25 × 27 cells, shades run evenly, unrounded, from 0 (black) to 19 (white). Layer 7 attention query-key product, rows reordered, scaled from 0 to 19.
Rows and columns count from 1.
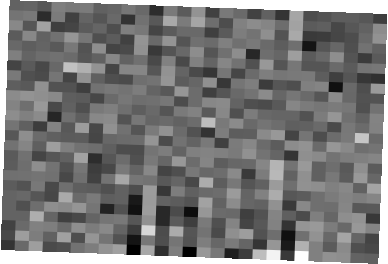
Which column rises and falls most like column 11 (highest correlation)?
25
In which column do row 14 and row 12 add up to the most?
15
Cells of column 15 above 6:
20
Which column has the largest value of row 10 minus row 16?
3
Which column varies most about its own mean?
22
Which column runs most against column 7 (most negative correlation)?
26
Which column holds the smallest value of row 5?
18
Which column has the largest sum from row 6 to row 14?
12
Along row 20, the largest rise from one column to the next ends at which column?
11
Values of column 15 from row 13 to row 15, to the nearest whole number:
4 9 10
